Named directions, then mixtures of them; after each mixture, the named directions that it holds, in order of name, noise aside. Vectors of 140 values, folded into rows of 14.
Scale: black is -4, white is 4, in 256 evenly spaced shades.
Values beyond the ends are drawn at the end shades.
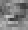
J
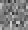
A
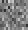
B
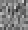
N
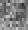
A, J.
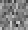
A.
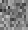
B, J, N.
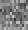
A, B, J.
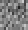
A, N.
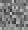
A, B.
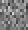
A, B, N.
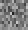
A, B, N.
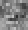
J.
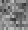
A, B, J.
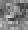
J.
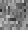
B, J, N.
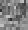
J, N.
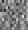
B, N.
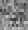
A, B, J.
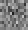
A, B, N.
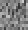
N.
